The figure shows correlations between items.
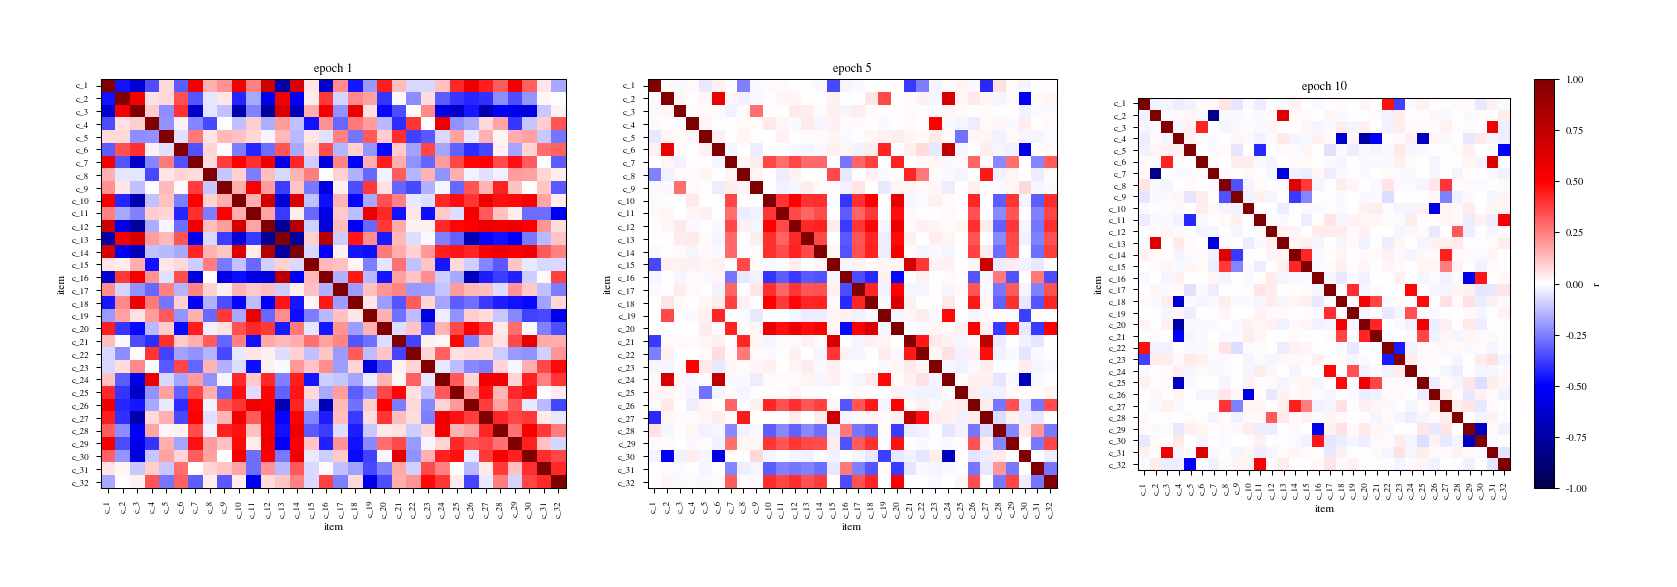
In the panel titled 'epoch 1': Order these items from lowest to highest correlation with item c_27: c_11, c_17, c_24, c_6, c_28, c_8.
c_6, c_8, c_17, c_11, c_28, c_24
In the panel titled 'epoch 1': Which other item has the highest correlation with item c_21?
c_30
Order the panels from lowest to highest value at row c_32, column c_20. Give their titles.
epoch 1, epoch 10, epoch 5
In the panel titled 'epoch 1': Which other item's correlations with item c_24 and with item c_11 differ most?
c_32
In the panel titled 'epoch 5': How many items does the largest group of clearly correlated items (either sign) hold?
15
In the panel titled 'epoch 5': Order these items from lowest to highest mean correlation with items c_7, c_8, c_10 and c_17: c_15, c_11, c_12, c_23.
c_23, c_15, c_11, c_12
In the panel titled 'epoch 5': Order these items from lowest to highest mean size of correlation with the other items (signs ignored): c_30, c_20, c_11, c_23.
c_23, c_30, c_11, c_20
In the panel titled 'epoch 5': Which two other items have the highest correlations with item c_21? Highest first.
c_27, c_15
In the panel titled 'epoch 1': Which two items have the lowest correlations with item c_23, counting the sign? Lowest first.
c_19, c_11
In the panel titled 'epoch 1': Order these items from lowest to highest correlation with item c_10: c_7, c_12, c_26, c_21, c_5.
c_5, c_21, c_26, c_7, c_12
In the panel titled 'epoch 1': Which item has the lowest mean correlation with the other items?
c_3
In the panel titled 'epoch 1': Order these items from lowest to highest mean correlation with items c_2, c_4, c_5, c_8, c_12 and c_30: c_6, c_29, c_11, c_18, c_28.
c_18, c_11, c_6, c_29, c_28
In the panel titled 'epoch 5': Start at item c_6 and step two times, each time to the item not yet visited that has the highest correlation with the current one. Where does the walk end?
c_2
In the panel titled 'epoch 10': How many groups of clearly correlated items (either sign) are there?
10
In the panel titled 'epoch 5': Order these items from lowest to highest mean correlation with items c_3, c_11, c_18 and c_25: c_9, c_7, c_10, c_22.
c_22, c_9, c_7, c_10
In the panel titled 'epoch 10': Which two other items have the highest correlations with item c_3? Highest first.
c_31, c_6
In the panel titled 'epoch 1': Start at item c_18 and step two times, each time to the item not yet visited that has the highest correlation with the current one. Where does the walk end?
c_13
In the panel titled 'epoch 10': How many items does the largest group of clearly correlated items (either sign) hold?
5
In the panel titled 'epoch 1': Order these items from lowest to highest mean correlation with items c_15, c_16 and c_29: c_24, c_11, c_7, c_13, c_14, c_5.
c_11, c_24, c_7, c_14, c_5, c_13
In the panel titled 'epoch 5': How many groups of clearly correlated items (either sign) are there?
6
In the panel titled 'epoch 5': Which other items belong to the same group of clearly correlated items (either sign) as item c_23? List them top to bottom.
c_4
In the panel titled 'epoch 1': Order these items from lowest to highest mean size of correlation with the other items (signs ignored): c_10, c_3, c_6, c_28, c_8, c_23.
c_8, c_23, c_6, c_28, c_10, c_3
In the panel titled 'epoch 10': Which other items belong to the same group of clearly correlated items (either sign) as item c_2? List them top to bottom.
c_7, c_13
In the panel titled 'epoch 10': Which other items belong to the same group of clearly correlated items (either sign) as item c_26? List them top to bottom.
c_10
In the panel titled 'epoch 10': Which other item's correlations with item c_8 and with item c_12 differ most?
c_14
